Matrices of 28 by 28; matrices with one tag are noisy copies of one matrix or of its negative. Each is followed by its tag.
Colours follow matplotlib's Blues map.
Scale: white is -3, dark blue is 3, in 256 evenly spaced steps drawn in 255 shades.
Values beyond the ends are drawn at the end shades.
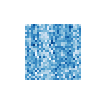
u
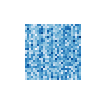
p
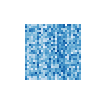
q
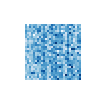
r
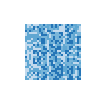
r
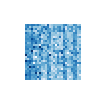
r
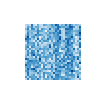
u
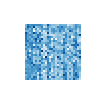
r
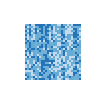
u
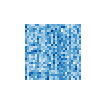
q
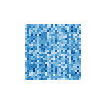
q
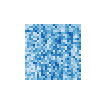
r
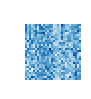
u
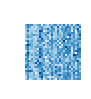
p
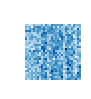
r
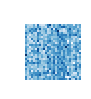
q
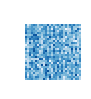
p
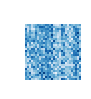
u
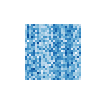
u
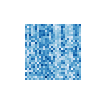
u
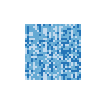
p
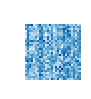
p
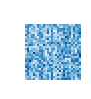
p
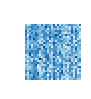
p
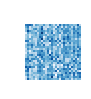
p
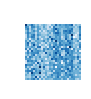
u
